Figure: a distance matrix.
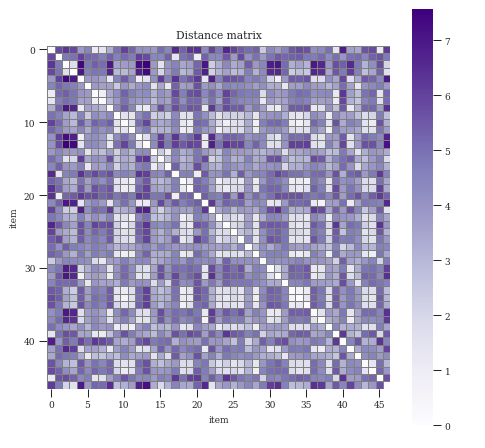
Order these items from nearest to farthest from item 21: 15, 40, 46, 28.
28, 40, 15, 46
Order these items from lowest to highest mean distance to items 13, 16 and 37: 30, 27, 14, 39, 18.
30, 14, 39, 27, 18
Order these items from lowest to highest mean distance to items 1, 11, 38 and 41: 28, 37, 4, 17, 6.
28, 37, 17, 4, 6
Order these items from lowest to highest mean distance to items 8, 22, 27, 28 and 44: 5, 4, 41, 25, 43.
43, 25, 41, 5, 4
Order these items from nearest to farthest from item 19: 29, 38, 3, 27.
38, 3, 27, 29
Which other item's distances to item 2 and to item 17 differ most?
20
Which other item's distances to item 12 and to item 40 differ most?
4
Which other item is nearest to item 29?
7
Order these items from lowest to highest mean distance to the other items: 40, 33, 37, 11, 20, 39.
11, 33, 37, 39, 40, 20
